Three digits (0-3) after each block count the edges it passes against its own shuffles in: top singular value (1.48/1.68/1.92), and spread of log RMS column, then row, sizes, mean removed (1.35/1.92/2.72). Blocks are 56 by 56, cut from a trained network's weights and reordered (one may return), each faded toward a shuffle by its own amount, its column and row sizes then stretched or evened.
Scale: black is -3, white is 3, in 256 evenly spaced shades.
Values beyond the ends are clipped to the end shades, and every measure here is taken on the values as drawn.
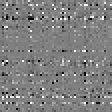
1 2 3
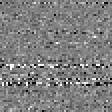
1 0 3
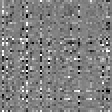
2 3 2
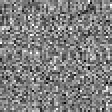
2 0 0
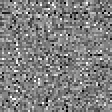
0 1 1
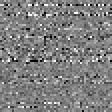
1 0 3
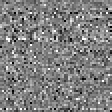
1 1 2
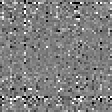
2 2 2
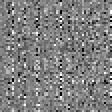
3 3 1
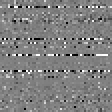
3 0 3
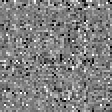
0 1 2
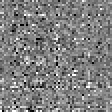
2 2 2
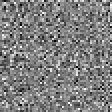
3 2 1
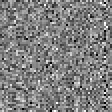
2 1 0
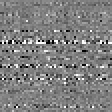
2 0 3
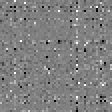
0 2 2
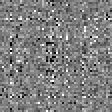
1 2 2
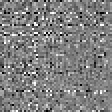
3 2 2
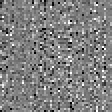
0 3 0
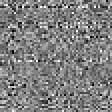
3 0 2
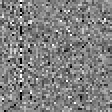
1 2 0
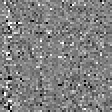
0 2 1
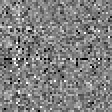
1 1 1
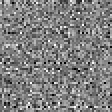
1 0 2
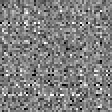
2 1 2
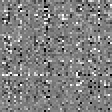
0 3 2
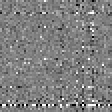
3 1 2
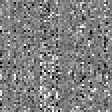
0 3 1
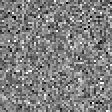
0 0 0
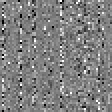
0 3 0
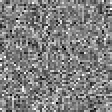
2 0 0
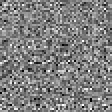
3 1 2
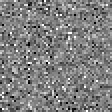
0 1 1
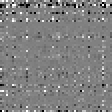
2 2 3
